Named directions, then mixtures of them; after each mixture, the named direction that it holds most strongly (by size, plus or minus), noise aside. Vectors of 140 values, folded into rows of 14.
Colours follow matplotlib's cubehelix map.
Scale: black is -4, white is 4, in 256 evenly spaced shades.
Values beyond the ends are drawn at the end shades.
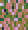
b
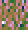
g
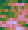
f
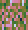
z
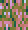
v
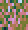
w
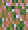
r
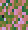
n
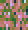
v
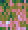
f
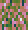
z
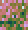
f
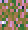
g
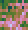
f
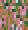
r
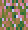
r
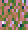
g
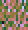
g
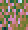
w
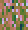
r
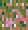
r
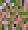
z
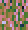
g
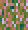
r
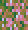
r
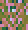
w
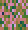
r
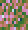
n
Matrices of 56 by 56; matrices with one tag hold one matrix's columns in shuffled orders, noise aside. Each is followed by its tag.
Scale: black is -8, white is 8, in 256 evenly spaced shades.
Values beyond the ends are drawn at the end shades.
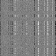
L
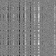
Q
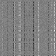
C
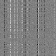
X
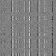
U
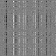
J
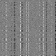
C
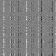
U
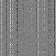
X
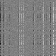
Q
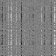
Q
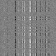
U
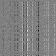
C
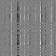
Q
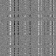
L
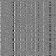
C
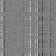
U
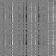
Q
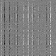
Q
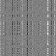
L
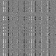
U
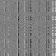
U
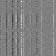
J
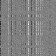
L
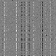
C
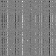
J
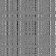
L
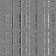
J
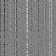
X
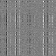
J
